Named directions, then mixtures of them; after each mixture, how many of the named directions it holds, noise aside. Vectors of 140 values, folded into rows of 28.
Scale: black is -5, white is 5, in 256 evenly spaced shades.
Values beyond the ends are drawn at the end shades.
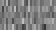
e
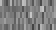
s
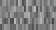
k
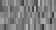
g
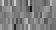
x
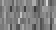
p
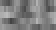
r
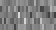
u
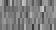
one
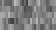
three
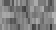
three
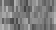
three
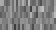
four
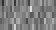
three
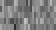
three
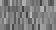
one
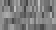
three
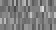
three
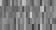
one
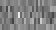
two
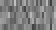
four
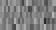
four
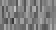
two
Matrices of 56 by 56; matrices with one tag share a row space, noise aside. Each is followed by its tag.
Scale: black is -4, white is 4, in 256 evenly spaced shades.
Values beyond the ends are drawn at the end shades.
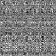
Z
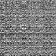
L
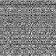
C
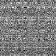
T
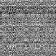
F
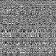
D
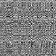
C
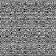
T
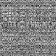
D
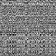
F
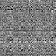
C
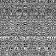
T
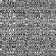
F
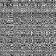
C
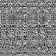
T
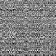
F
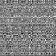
C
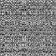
L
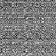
Z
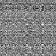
Z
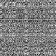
F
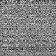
D
